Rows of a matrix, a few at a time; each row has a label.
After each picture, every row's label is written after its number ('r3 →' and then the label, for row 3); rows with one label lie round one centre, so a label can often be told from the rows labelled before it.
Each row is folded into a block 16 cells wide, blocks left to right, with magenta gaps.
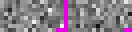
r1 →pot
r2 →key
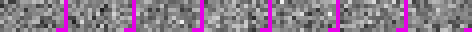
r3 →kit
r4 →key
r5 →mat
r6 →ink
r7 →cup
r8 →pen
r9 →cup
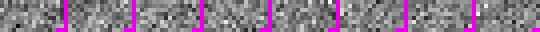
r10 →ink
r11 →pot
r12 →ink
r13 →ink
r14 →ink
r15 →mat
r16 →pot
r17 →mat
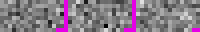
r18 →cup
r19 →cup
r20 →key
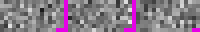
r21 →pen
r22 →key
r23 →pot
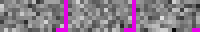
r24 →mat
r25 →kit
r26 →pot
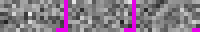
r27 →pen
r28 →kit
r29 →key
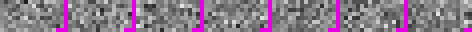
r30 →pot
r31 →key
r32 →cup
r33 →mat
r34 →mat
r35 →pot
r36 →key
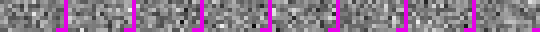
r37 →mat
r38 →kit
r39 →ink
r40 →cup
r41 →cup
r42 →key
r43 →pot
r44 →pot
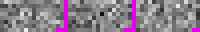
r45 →key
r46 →key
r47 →ink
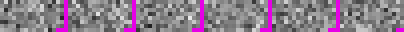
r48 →ink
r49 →key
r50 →key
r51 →key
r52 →key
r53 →pot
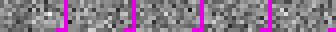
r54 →mat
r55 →ink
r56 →kit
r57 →kit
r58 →pen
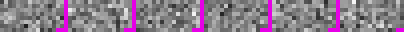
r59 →ink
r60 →cup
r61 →kit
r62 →kit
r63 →cup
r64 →ink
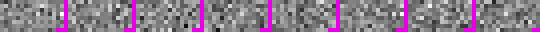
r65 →pen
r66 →cup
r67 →pot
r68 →pot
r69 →kit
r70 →pen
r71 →kit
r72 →cup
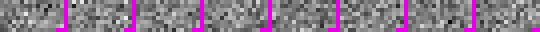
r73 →mat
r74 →ink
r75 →pot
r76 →pot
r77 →cup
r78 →pen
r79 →kit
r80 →pen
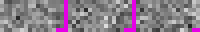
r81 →pot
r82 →pot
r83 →kit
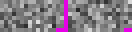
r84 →kit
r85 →cup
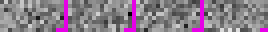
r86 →ink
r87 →cup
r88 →cup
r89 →pot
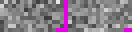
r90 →ink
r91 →pot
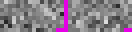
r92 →key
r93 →kit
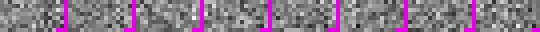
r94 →ink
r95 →kit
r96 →cup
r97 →mat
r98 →kit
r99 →ink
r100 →cup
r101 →cup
